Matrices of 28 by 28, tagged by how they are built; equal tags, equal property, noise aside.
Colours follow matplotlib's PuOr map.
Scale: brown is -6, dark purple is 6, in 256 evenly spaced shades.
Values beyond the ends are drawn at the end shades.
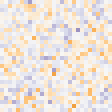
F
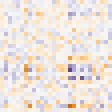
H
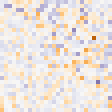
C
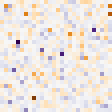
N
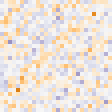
F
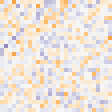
F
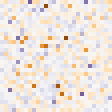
N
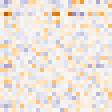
H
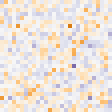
F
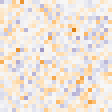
F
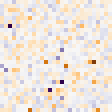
N
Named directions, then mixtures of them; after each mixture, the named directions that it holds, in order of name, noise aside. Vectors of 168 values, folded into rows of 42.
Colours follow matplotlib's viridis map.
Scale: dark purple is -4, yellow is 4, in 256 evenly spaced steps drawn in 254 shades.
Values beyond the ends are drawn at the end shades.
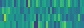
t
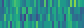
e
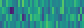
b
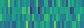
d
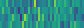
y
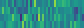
t, y.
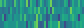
d, t.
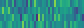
t, y.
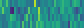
b, y.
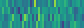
y.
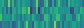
d.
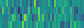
y.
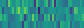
d, y.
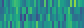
e.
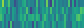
d, e.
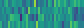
e, y.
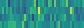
d, y.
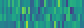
d, e.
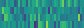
b, t.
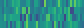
d, e.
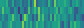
y.
